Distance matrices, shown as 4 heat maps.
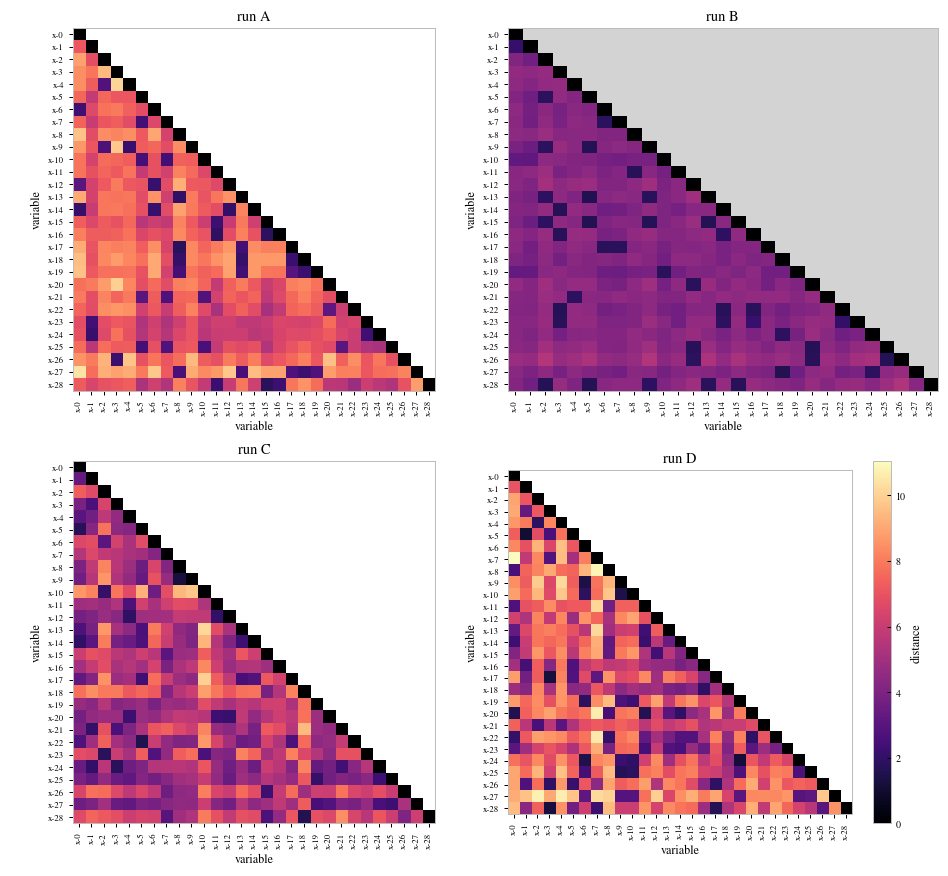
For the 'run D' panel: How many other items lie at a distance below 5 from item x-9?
7
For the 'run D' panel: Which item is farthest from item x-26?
x-27
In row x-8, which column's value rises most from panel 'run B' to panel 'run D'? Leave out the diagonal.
x-7
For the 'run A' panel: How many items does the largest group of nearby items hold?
6
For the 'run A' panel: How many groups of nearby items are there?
8
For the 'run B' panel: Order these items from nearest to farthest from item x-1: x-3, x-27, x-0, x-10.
x-0, x-10, x-27, x-3
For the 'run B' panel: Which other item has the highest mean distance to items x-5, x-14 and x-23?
x-26
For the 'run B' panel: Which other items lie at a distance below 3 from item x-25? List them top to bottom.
x-12, x-20, x-26
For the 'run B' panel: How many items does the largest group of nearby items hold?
6
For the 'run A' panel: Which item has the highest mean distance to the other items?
x-3
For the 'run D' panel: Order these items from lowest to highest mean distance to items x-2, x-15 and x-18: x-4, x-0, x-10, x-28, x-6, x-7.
x-0, x-4, x-28, x-6, x-10, x-7
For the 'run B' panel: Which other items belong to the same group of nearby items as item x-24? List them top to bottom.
x-18, x-27
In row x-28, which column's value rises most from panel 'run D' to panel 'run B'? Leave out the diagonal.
x-3
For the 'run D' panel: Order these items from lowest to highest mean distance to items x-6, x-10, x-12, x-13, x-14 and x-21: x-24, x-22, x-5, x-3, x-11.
x-24, x-11, x-22, x-5, x-3
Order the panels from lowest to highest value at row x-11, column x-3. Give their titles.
run B, run C, run A, run D
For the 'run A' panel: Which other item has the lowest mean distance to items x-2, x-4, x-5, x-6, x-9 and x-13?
x-7
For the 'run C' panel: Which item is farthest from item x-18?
x-21
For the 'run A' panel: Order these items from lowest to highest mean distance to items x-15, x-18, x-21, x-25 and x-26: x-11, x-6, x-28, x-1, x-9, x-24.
x-28, x-11, x-24, x-1, x-6, x-9
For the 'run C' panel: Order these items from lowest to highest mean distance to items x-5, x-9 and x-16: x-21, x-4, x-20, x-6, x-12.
x-4, x-12, x-20, x-21, x-6
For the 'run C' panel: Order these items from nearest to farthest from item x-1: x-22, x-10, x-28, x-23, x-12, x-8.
x-12, x-22, x-8, x-23, x-28, x-10
